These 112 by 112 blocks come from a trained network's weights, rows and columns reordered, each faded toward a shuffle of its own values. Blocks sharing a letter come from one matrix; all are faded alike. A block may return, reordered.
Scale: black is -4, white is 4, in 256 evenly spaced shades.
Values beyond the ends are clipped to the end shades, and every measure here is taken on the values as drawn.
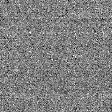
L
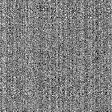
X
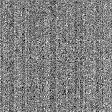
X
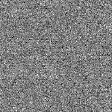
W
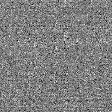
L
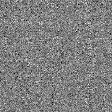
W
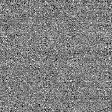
L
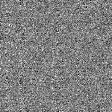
W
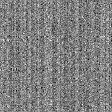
X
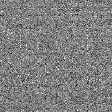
W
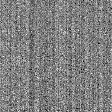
X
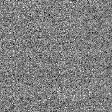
W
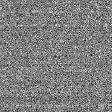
L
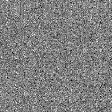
W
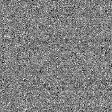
W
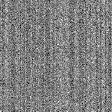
X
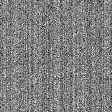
X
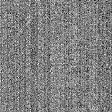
X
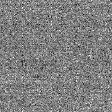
L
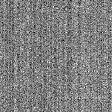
X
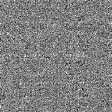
W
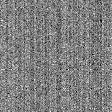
X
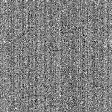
X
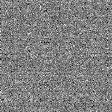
L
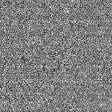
L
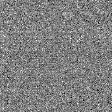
W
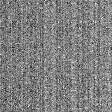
X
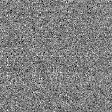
L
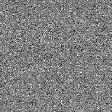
W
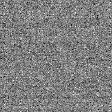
L
